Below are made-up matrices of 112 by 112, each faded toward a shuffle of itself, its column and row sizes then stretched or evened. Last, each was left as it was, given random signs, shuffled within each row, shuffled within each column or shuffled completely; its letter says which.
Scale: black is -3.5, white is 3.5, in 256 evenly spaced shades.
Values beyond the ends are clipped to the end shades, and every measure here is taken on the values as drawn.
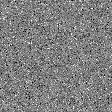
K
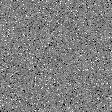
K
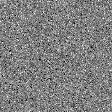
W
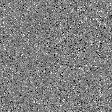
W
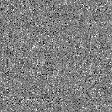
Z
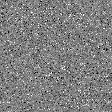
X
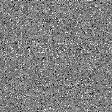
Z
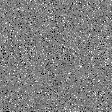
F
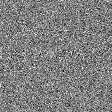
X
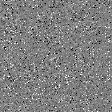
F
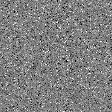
W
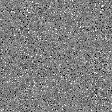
Z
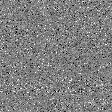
X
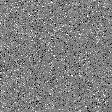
W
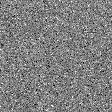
K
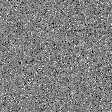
K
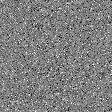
K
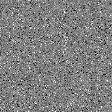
Z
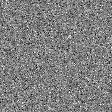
K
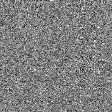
F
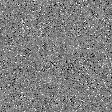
X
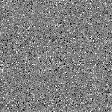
Z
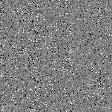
W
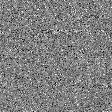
X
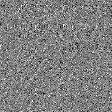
Z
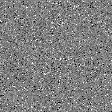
Z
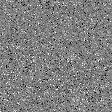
X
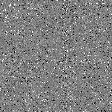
F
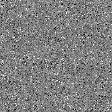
F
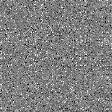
Z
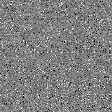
Z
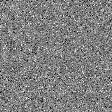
X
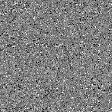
Z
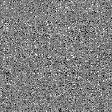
Z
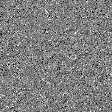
F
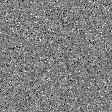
K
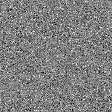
X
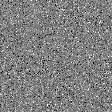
X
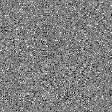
Z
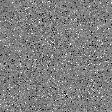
F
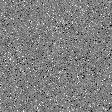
K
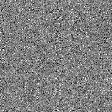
Z
